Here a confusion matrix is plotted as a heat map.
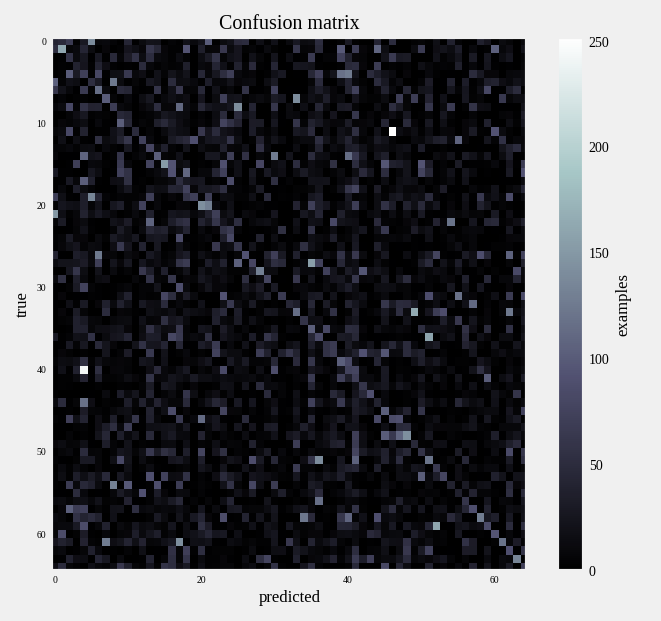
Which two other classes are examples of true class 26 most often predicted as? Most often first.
6, 62
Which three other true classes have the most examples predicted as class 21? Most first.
20, 0, 19
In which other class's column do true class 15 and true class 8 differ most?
25
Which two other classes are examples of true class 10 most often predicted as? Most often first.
9, 23
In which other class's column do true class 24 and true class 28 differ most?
42
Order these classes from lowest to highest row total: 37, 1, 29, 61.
29, 37, 61, 1
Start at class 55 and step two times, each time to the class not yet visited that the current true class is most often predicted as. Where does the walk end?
19
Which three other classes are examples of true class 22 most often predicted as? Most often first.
54, 13, 38
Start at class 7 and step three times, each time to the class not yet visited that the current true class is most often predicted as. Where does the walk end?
41
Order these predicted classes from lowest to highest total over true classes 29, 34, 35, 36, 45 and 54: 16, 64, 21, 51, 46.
46, 21, 64, 51, 16
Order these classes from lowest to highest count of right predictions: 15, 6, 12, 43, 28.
12, 43, 6, 28, 15
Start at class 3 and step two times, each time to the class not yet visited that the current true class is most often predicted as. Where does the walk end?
4
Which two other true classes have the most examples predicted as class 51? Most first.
36, 31
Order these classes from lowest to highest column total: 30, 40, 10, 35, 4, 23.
10, 30, 40, 23, 35, 4
